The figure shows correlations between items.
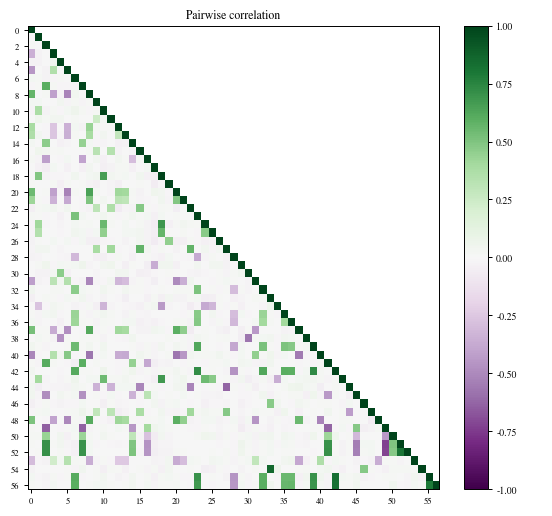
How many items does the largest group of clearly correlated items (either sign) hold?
13
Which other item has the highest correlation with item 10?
18
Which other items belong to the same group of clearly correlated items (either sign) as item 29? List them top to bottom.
17
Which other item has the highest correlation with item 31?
40
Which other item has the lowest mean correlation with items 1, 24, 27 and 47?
44
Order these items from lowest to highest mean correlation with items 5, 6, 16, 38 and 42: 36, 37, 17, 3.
37, 17, 3, 36
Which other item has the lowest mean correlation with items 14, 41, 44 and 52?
49
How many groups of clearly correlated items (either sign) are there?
9
